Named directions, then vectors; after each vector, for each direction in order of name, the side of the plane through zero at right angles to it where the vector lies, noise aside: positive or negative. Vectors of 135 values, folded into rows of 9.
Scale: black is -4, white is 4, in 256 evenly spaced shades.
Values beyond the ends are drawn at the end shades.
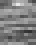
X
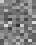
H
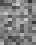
negative, positive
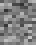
negative, negative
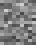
positive, positive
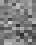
positive, positive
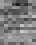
positive, negative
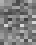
positive, negative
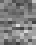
negative, negative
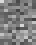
positive, negative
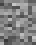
negative, positive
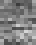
negative, negative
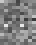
positive, negative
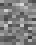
positive, positive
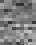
negative, negative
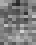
positive, negative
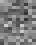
positive, negative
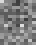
positive, negative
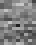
positive, positive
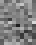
positive, positive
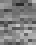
negative, negative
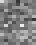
positive, negative
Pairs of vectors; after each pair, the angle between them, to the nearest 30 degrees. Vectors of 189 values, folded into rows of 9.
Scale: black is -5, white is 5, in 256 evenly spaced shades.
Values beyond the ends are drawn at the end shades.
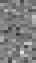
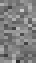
90 degrees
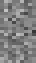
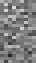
60 degrees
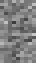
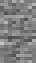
30 degrees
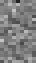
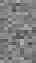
120 degrees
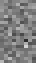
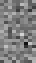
120 degrees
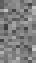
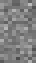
150 degrees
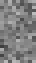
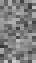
30 degrees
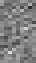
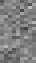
150 degrees
